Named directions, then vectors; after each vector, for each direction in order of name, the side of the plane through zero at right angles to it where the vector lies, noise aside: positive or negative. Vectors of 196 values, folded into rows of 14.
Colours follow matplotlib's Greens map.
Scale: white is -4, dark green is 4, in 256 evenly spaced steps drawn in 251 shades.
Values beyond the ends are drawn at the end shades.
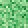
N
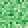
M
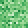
negative, negative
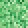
positive, negative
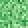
positive, negative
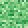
positive, positive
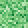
positive, positive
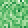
negative, positive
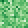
negative, negative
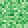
positive, positive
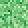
positive, negative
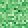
negative, negative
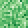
negative, positive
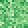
negative, negative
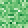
positive, positive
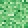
negative, negative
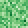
positive, negative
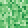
negative, positive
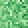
negative, positive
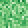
positive, negative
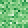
negative, negative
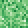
negative, positive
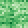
positive, positive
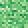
positive, positive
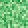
positive, negative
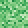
negative, negative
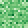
positive, positive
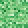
negative, negative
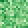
negative, negative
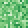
negative, positive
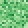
positive, positive
